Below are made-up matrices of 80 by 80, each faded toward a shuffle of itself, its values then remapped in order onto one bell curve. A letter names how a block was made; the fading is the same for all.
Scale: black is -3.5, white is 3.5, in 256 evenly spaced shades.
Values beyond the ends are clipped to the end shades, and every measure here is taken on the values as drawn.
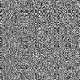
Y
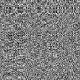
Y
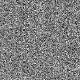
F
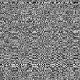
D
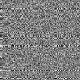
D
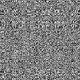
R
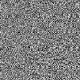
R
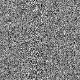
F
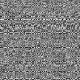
D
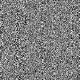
F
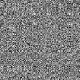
Y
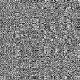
Y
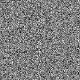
F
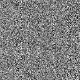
F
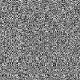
Y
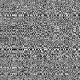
D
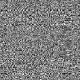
R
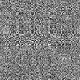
Y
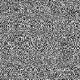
R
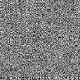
R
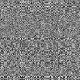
D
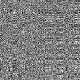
Y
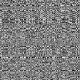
D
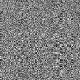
Y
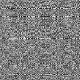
D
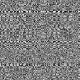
D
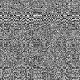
D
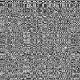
D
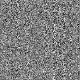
F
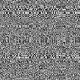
D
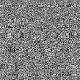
R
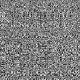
R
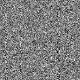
F
